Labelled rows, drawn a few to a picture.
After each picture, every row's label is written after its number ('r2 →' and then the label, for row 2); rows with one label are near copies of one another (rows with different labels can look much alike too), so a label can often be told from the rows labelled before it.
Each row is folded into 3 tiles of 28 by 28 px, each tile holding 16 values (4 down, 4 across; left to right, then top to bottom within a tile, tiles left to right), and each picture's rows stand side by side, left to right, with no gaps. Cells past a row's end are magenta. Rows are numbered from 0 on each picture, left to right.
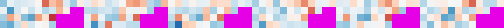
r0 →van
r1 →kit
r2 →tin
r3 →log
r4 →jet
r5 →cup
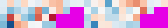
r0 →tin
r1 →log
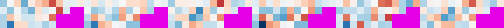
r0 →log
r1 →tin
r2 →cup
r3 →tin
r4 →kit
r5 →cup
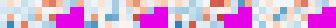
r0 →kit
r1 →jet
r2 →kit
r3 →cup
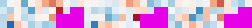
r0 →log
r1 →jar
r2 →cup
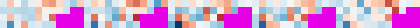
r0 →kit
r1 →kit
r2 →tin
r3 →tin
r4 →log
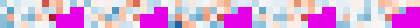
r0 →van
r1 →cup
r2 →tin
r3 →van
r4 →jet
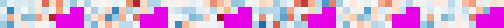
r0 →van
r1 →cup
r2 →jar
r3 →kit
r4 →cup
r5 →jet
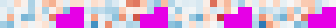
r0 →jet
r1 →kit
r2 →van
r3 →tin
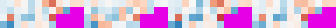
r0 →jet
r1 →tin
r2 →jet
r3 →jet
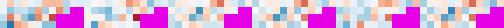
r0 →tin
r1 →jar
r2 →cup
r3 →cup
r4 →kit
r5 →cup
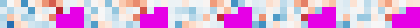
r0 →log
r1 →log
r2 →jar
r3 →jet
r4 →jet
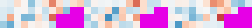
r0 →jet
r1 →cup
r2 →jar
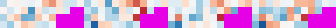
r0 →cup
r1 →log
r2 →jet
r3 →tin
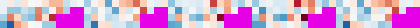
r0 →tin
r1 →log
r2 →van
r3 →van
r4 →log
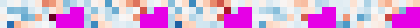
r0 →jar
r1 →log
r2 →log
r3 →jar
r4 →jet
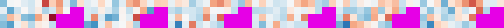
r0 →van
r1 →jet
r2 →kit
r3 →kit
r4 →tin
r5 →log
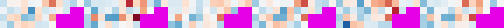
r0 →cup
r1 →van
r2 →jet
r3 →cup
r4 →log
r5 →van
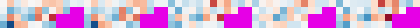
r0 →tin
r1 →tin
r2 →van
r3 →cup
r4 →van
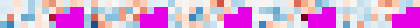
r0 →jet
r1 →tin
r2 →cup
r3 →jar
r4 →kit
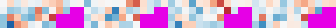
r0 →tin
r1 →cup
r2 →log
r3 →jet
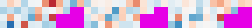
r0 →kit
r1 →cup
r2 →jet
